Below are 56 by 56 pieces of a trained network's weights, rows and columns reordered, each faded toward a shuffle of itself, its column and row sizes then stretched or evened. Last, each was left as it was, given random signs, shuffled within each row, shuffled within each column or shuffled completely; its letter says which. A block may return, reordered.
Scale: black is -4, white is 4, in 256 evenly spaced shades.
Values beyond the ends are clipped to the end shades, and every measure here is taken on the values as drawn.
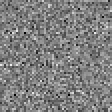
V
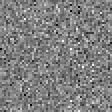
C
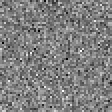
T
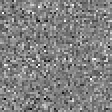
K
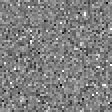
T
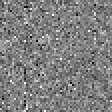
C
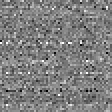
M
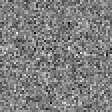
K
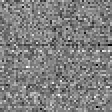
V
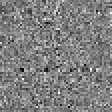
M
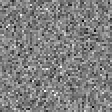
T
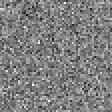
T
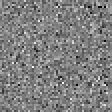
K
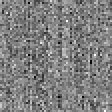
M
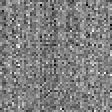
M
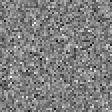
T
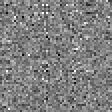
M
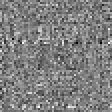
M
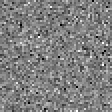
T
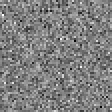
T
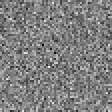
V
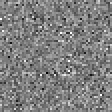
V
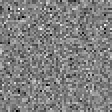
M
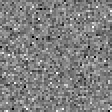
T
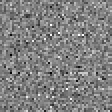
K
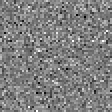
V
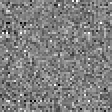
K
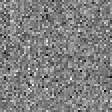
C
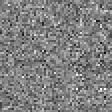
K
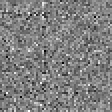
K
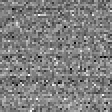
V
